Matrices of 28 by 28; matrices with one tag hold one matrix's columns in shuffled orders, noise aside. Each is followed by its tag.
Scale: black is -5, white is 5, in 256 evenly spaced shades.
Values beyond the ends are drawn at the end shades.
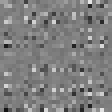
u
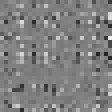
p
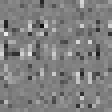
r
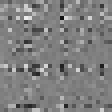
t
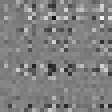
t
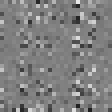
u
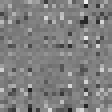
u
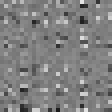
u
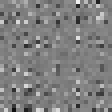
u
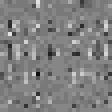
r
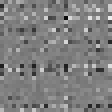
t
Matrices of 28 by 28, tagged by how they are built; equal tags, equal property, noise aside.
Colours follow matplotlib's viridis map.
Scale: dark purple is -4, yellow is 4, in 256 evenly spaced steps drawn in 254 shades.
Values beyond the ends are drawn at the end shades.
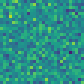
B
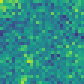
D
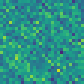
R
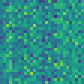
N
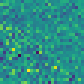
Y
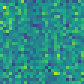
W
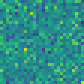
N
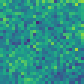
D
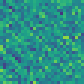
R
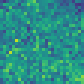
D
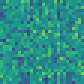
W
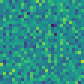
B
